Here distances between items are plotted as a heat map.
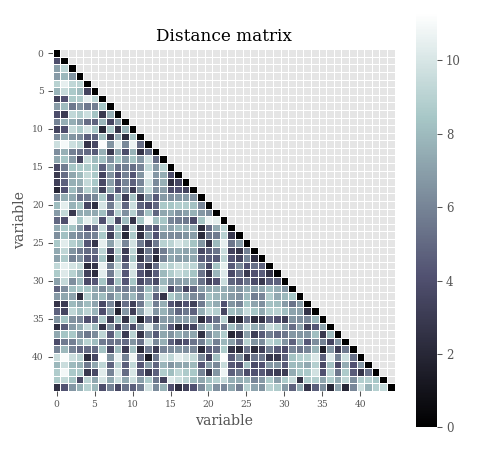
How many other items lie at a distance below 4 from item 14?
3
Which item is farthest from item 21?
22
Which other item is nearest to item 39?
35
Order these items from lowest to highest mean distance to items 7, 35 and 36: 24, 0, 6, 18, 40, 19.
24, 19, 0, 18, 6, 40
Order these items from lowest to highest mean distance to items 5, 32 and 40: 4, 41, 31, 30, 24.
4, 30, 24, 41, 31
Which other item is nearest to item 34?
8
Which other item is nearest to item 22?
10
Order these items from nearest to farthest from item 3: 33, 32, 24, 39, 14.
32, 14, 39, 24, 33
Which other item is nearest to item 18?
0
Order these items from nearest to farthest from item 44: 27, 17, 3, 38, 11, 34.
38, 17, 34, 11, 27, 3
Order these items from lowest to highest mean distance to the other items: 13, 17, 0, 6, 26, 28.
13, 26, 0, 17, 28, 6
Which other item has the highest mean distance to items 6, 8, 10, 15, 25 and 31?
43
